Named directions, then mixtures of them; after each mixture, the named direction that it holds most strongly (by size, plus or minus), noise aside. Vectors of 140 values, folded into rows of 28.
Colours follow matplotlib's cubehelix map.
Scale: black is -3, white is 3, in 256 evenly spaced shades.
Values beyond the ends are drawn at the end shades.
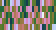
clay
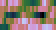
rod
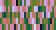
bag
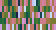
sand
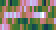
rod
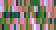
bag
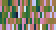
sand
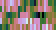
rod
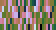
sand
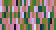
bag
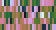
clay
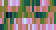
rod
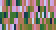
bag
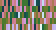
sand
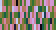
bag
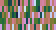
sand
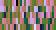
bag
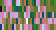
bag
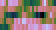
rod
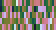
bag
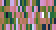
clay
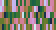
bag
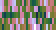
bag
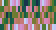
clay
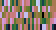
clay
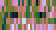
rod
